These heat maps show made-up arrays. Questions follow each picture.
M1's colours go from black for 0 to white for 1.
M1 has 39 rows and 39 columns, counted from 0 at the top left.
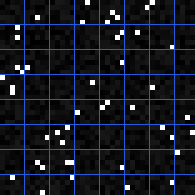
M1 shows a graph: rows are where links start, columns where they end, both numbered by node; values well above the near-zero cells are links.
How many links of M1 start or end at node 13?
4
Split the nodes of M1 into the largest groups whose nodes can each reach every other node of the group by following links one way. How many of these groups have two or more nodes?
3
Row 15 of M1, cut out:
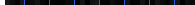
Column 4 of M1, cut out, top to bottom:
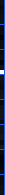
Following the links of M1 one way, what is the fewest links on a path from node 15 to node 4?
5
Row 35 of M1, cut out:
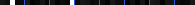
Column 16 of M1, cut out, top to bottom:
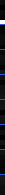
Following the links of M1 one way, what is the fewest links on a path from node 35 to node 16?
3
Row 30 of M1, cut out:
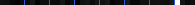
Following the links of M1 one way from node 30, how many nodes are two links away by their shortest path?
2
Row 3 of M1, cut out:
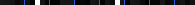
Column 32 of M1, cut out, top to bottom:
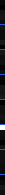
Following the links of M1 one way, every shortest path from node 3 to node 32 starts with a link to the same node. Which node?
node 23
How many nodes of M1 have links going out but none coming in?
5
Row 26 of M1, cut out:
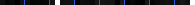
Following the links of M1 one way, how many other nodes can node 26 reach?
3
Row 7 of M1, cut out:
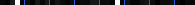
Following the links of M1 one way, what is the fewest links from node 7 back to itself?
2
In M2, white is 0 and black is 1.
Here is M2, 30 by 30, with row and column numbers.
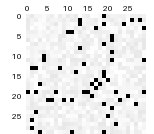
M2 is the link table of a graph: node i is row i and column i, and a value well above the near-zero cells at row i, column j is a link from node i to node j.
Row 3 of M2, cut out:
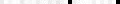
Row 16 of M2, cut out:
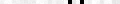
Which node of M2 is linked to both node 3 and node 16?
node 17
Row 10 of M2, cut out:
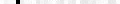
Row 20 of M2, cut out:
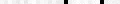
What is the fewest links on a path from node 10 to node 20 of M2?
7
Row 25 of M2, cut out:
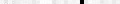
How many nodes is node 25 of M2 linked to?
1
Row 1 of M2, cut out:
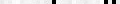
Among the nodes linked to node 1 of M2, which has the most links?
node 13
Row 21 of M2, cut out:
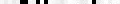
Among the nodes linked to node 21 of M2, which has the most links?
node 11
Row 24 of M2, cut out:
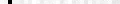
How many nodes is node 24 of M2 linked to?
1
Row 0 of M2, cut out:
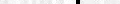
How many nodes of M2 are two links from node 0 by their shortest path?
6
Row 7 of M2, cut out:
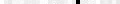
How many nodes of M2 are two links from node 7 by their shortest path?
6
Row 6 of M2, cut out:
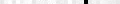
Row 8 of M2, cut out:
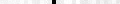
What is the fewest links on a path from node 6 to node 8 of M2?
7
